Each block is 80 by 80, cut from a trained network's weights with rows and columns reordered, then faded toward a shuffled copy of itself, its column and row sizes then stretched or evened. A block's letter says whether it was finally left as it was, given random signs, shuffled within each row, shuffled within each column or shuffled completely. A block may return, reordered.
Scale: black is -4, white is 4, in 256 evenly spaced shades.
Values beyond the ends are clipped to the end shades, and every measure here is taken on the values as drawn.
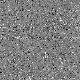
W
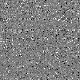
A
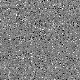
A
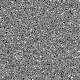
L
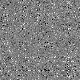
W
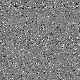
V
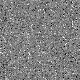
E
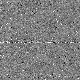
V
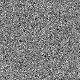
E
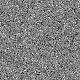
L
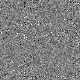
W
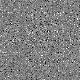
W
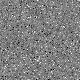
L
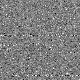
V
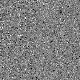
E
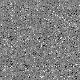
W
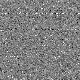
V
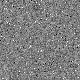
L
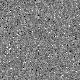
E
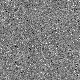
L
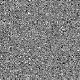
A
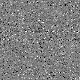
V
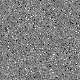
E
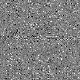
A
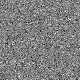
V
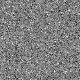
E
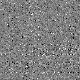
W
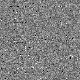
W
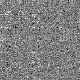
A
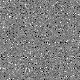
A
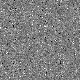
E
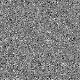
W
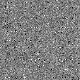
W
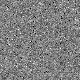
E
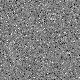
L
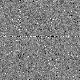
W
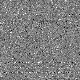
V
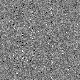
E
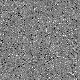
E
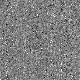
E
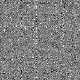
A
